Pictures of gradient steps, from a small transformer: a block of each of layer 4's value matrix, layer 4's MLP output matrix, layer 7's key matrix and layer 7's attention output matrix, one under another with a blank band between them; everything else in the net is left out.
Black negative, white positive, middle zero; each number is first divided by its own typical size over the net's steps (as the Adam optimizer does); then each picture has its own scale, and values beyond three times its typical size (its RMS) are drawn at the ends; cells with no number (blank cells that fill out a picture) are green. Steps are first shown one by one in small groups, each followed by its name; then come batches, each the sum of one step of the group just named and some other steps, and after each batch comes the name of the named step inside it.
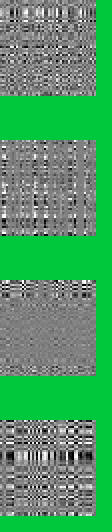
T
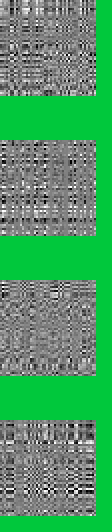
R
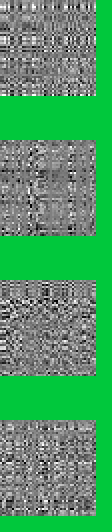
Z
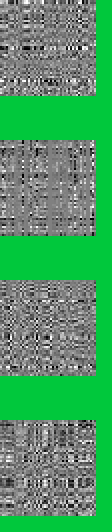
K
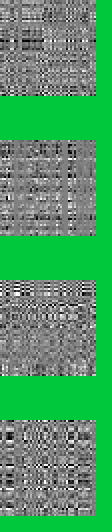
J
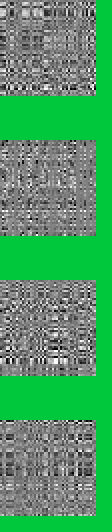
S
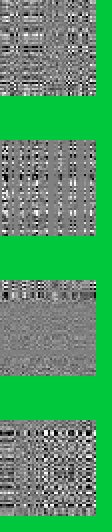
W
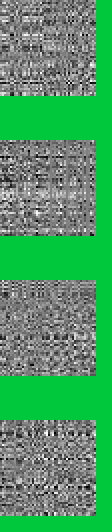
W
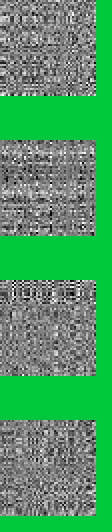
W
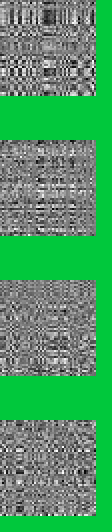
S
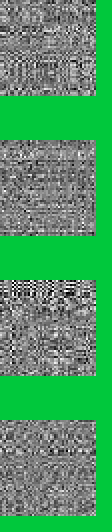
S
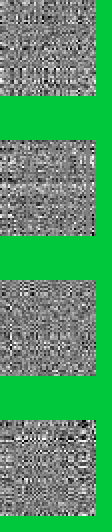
K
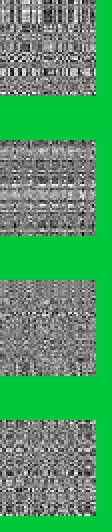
S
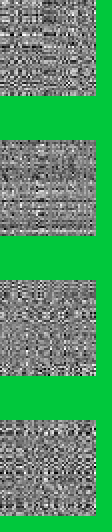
W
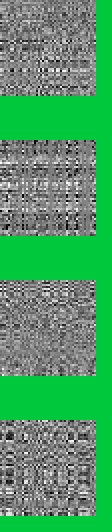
J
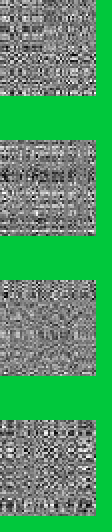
W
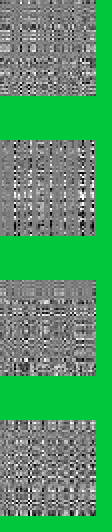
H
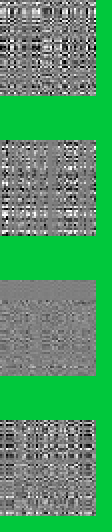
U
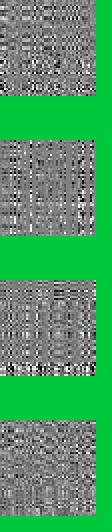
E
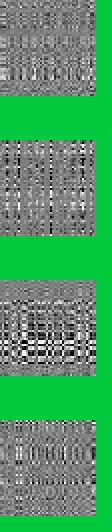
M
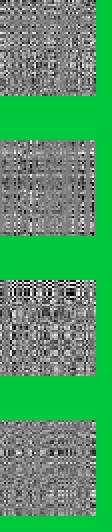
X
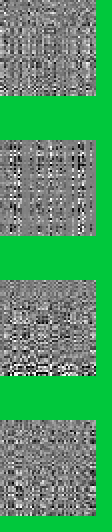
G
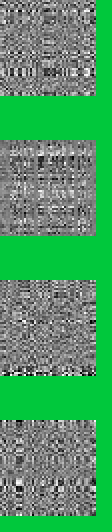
G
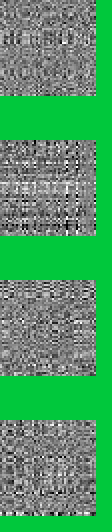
G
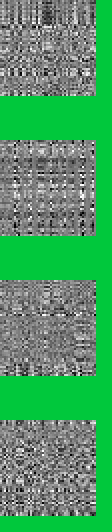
H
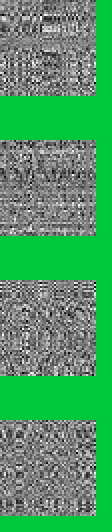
E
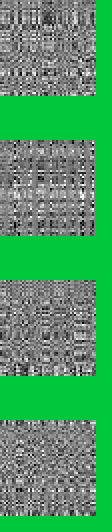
H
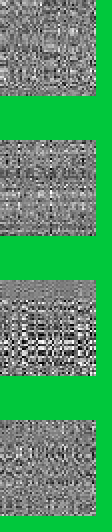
M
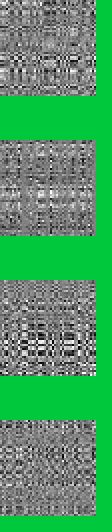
M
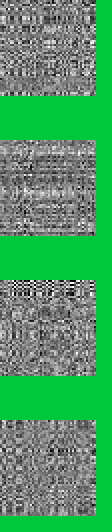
X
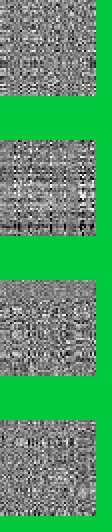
H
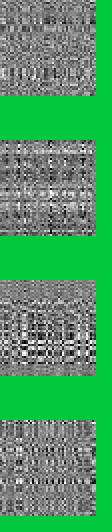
M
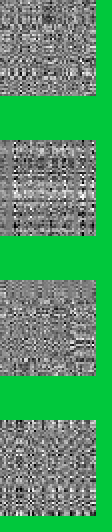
H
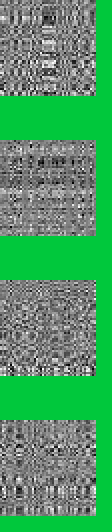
E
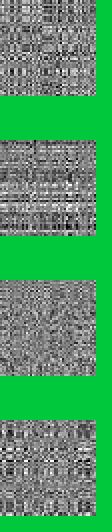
E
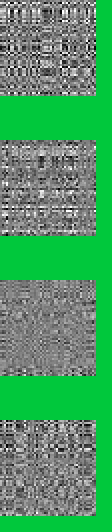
U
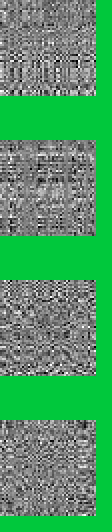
G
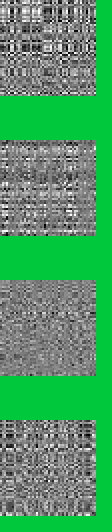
U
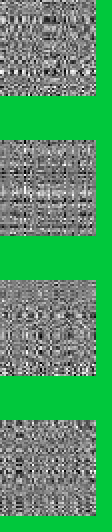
E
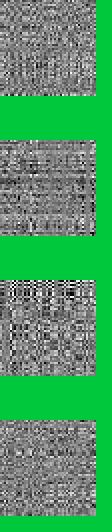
X
